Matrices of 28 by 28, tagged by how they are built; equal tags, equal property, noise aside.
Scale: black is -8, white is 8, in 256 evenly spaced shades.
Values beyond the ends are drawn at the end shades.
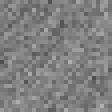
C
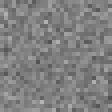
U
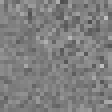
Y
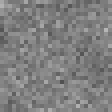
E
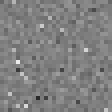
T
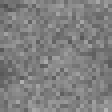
E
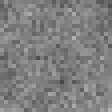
E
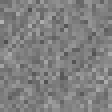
C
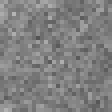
E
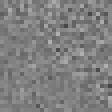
Y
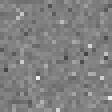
T
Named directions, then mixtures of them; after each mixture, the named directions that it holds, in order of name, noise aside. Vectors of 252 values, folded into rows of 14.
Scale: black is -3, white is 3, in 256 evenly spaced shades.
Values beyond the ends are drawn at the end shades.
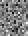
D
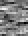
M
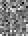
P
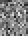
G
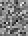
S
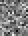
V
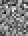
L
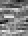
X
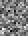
G, S, V.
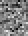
D, X.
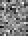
G, M, P.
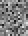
D.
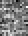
P, X.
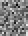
D, P, S.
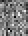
G.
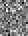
D, P.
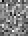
D, L.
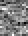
M, V.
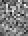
D, L.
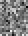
P, V.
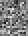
S, X.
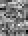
G, M, X.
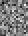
L.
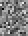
S.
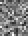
V.
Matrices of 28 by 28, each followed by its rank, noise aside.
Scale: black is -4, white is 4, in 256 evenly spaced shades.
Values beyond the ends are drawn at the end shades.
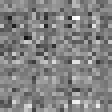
four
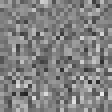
six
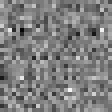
four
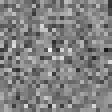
seven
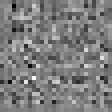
five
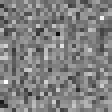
seven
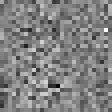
six
